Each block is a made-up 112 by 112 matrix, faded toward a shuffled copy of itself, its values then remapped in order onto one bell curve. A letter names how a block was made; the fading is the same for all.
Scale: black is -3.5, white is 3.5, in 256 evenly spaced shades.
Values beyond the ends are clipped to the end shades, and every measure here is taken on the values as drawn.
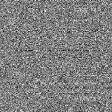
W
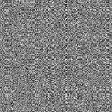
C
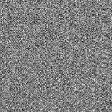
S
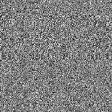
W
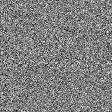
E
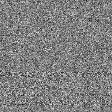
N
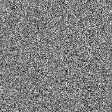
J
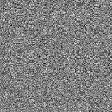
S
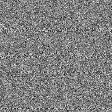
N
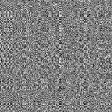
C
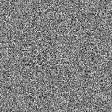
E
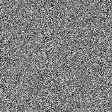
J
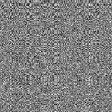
C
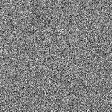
E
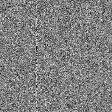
J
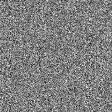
J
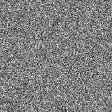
E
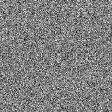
E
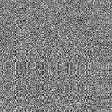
C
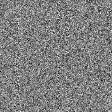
J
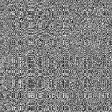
C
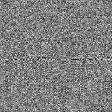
W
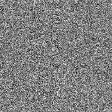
J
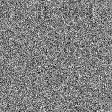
E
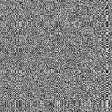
C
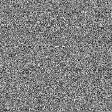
N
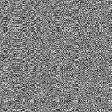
C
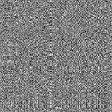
C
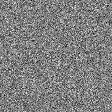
E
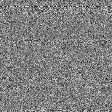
N
